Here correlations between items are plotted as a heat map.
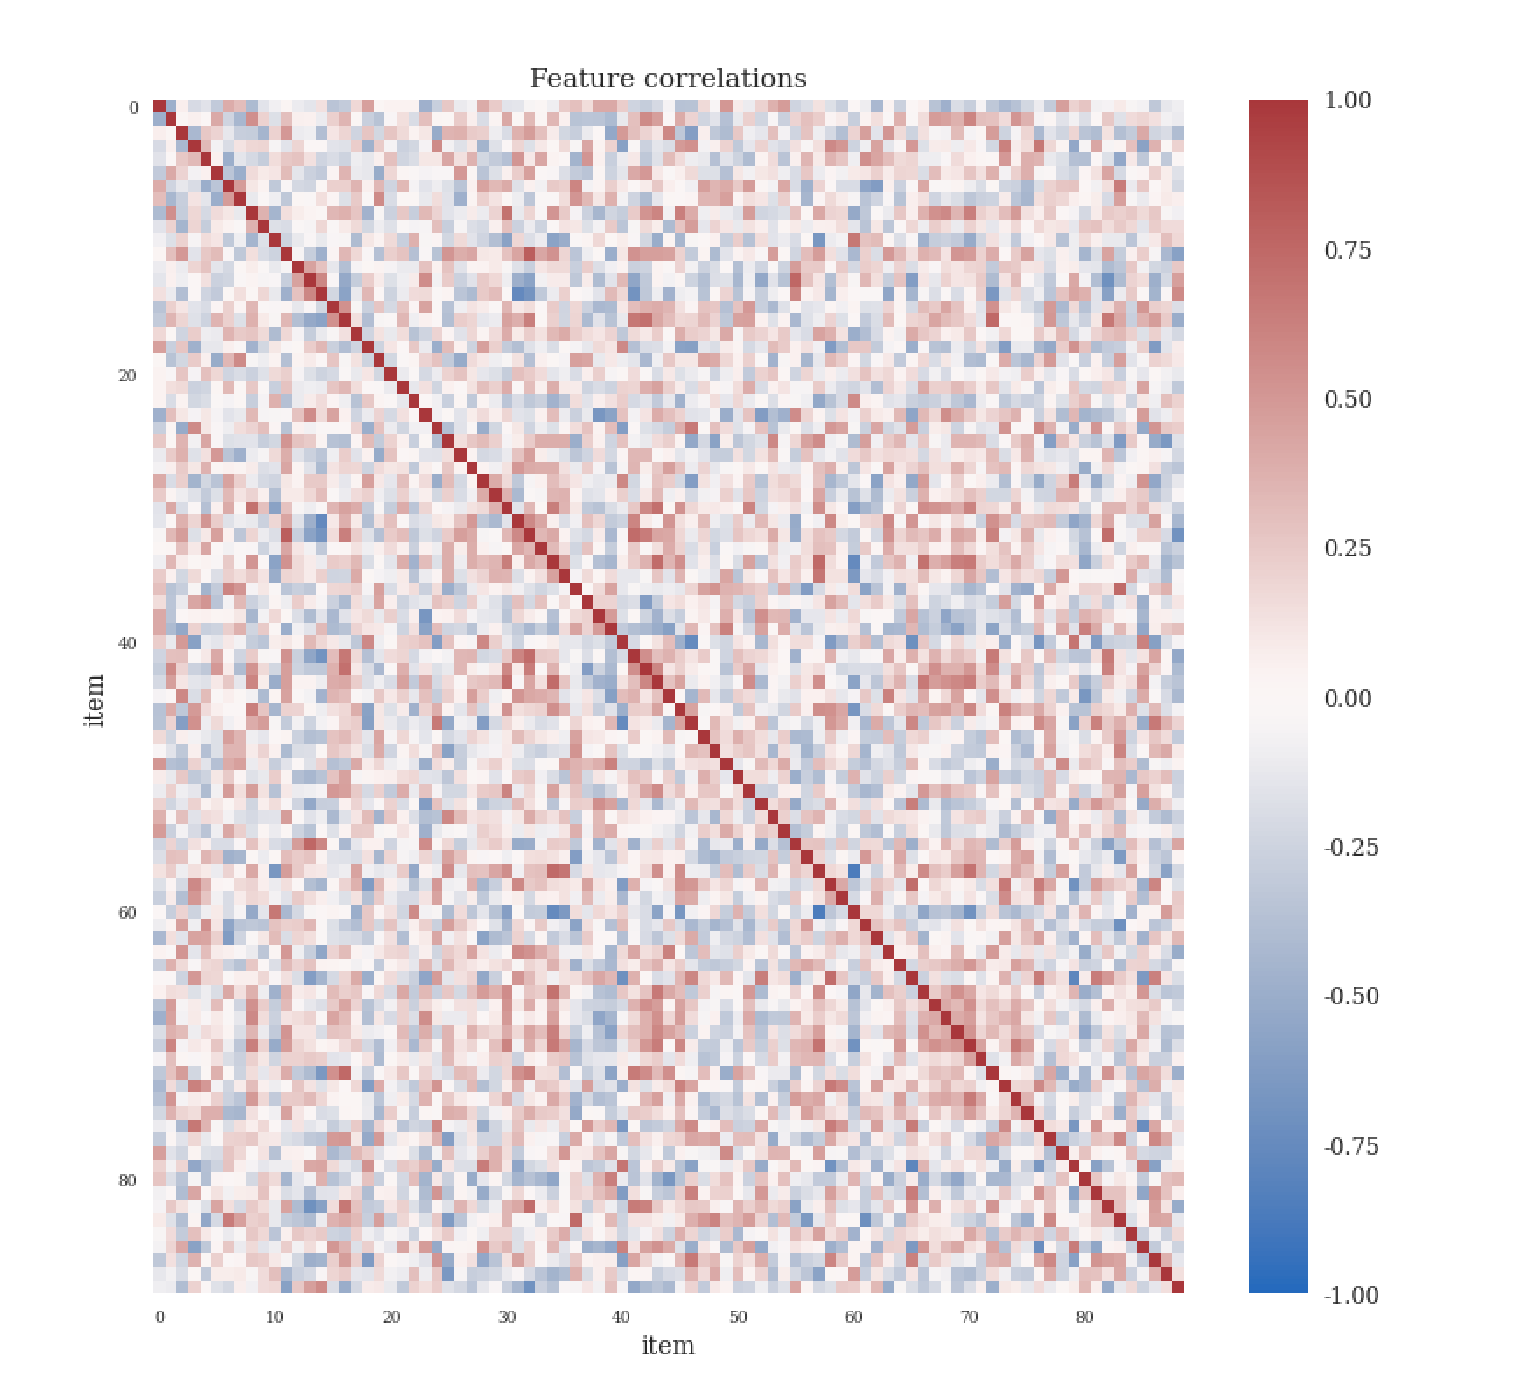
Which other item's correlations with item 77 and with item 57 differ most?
25
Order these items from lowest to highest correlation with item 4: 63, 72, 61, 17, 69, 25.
17, 72, 69, 63, 25, 61
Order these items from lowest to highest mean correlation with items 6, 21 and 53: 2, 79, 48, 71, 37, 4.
4, 37, 48, 71, 2, 79
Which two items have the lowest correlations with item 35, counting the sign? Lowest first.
60, 10
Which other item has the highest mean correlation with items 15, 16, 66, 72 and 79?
85
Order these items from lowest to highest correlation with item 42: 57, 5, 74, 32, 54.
54, 57, 74, 5, 32
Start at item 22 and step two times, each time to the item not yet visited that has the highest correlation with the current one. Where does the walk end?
10
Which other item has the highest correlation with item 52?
65
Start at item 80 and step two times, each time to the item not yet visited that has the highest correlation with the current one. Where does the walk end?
49
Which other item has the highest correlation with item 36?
83
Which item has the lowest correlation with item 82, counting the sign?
13
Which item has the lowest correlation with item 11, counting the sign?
88
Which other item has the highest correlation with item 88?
14
